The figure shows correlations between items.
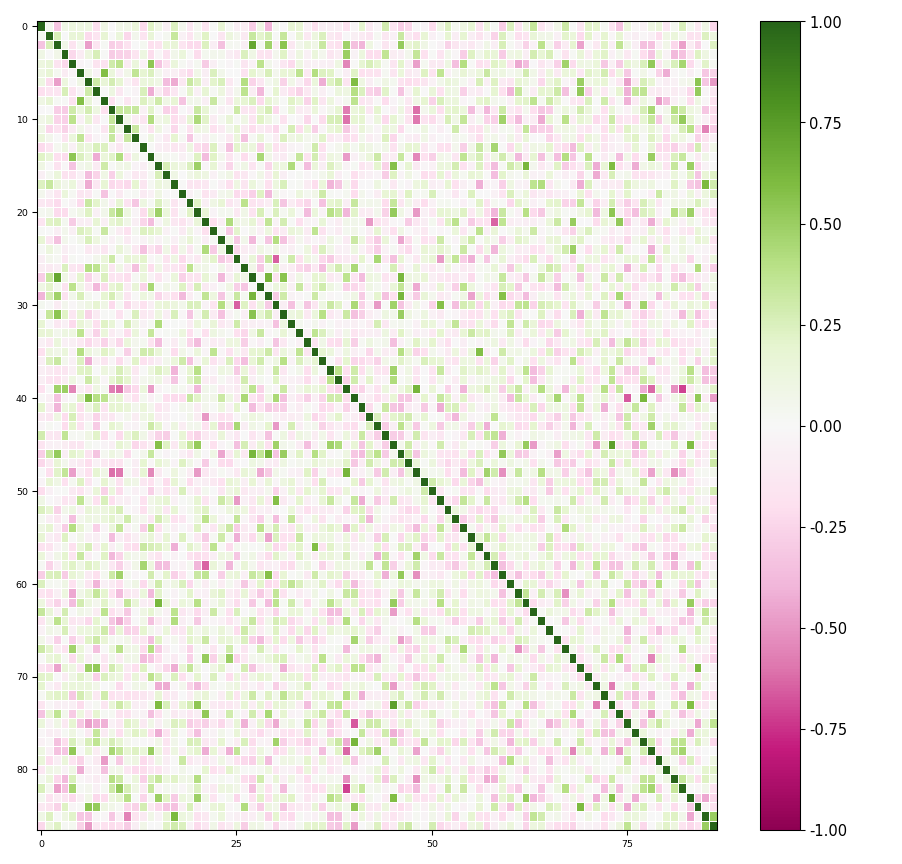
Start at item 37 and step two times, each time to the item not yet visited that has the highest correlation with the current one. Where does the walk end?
73
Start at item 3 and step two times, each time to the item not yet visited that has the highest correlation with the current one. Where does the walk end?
48
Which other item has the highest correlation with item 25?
43
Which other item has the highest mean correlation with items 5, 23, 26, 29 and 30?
40
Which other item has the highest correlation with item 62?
15
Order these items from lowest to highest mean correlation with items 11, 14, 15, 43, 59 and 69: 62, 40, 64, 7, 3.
64, 3, 7, 40, 62
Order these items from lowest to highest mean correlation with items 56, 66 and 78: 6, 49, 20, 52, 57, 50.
57, 49, 50, 52, 20, 6
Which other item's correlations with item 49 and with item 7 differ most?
69
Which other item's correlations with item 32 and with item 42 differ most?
53
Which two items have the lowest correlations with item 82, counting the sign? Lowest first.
39, 2
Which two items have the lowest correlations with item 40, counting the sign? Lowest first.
75, 86
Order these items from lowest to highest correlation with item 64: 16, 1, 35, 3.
35, 16, 1, 3
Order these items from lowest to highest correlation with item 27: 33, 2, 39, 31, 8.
33, 8, 39, 31, 2
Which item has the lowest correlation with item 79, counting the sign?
8
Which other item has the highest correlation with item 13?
58
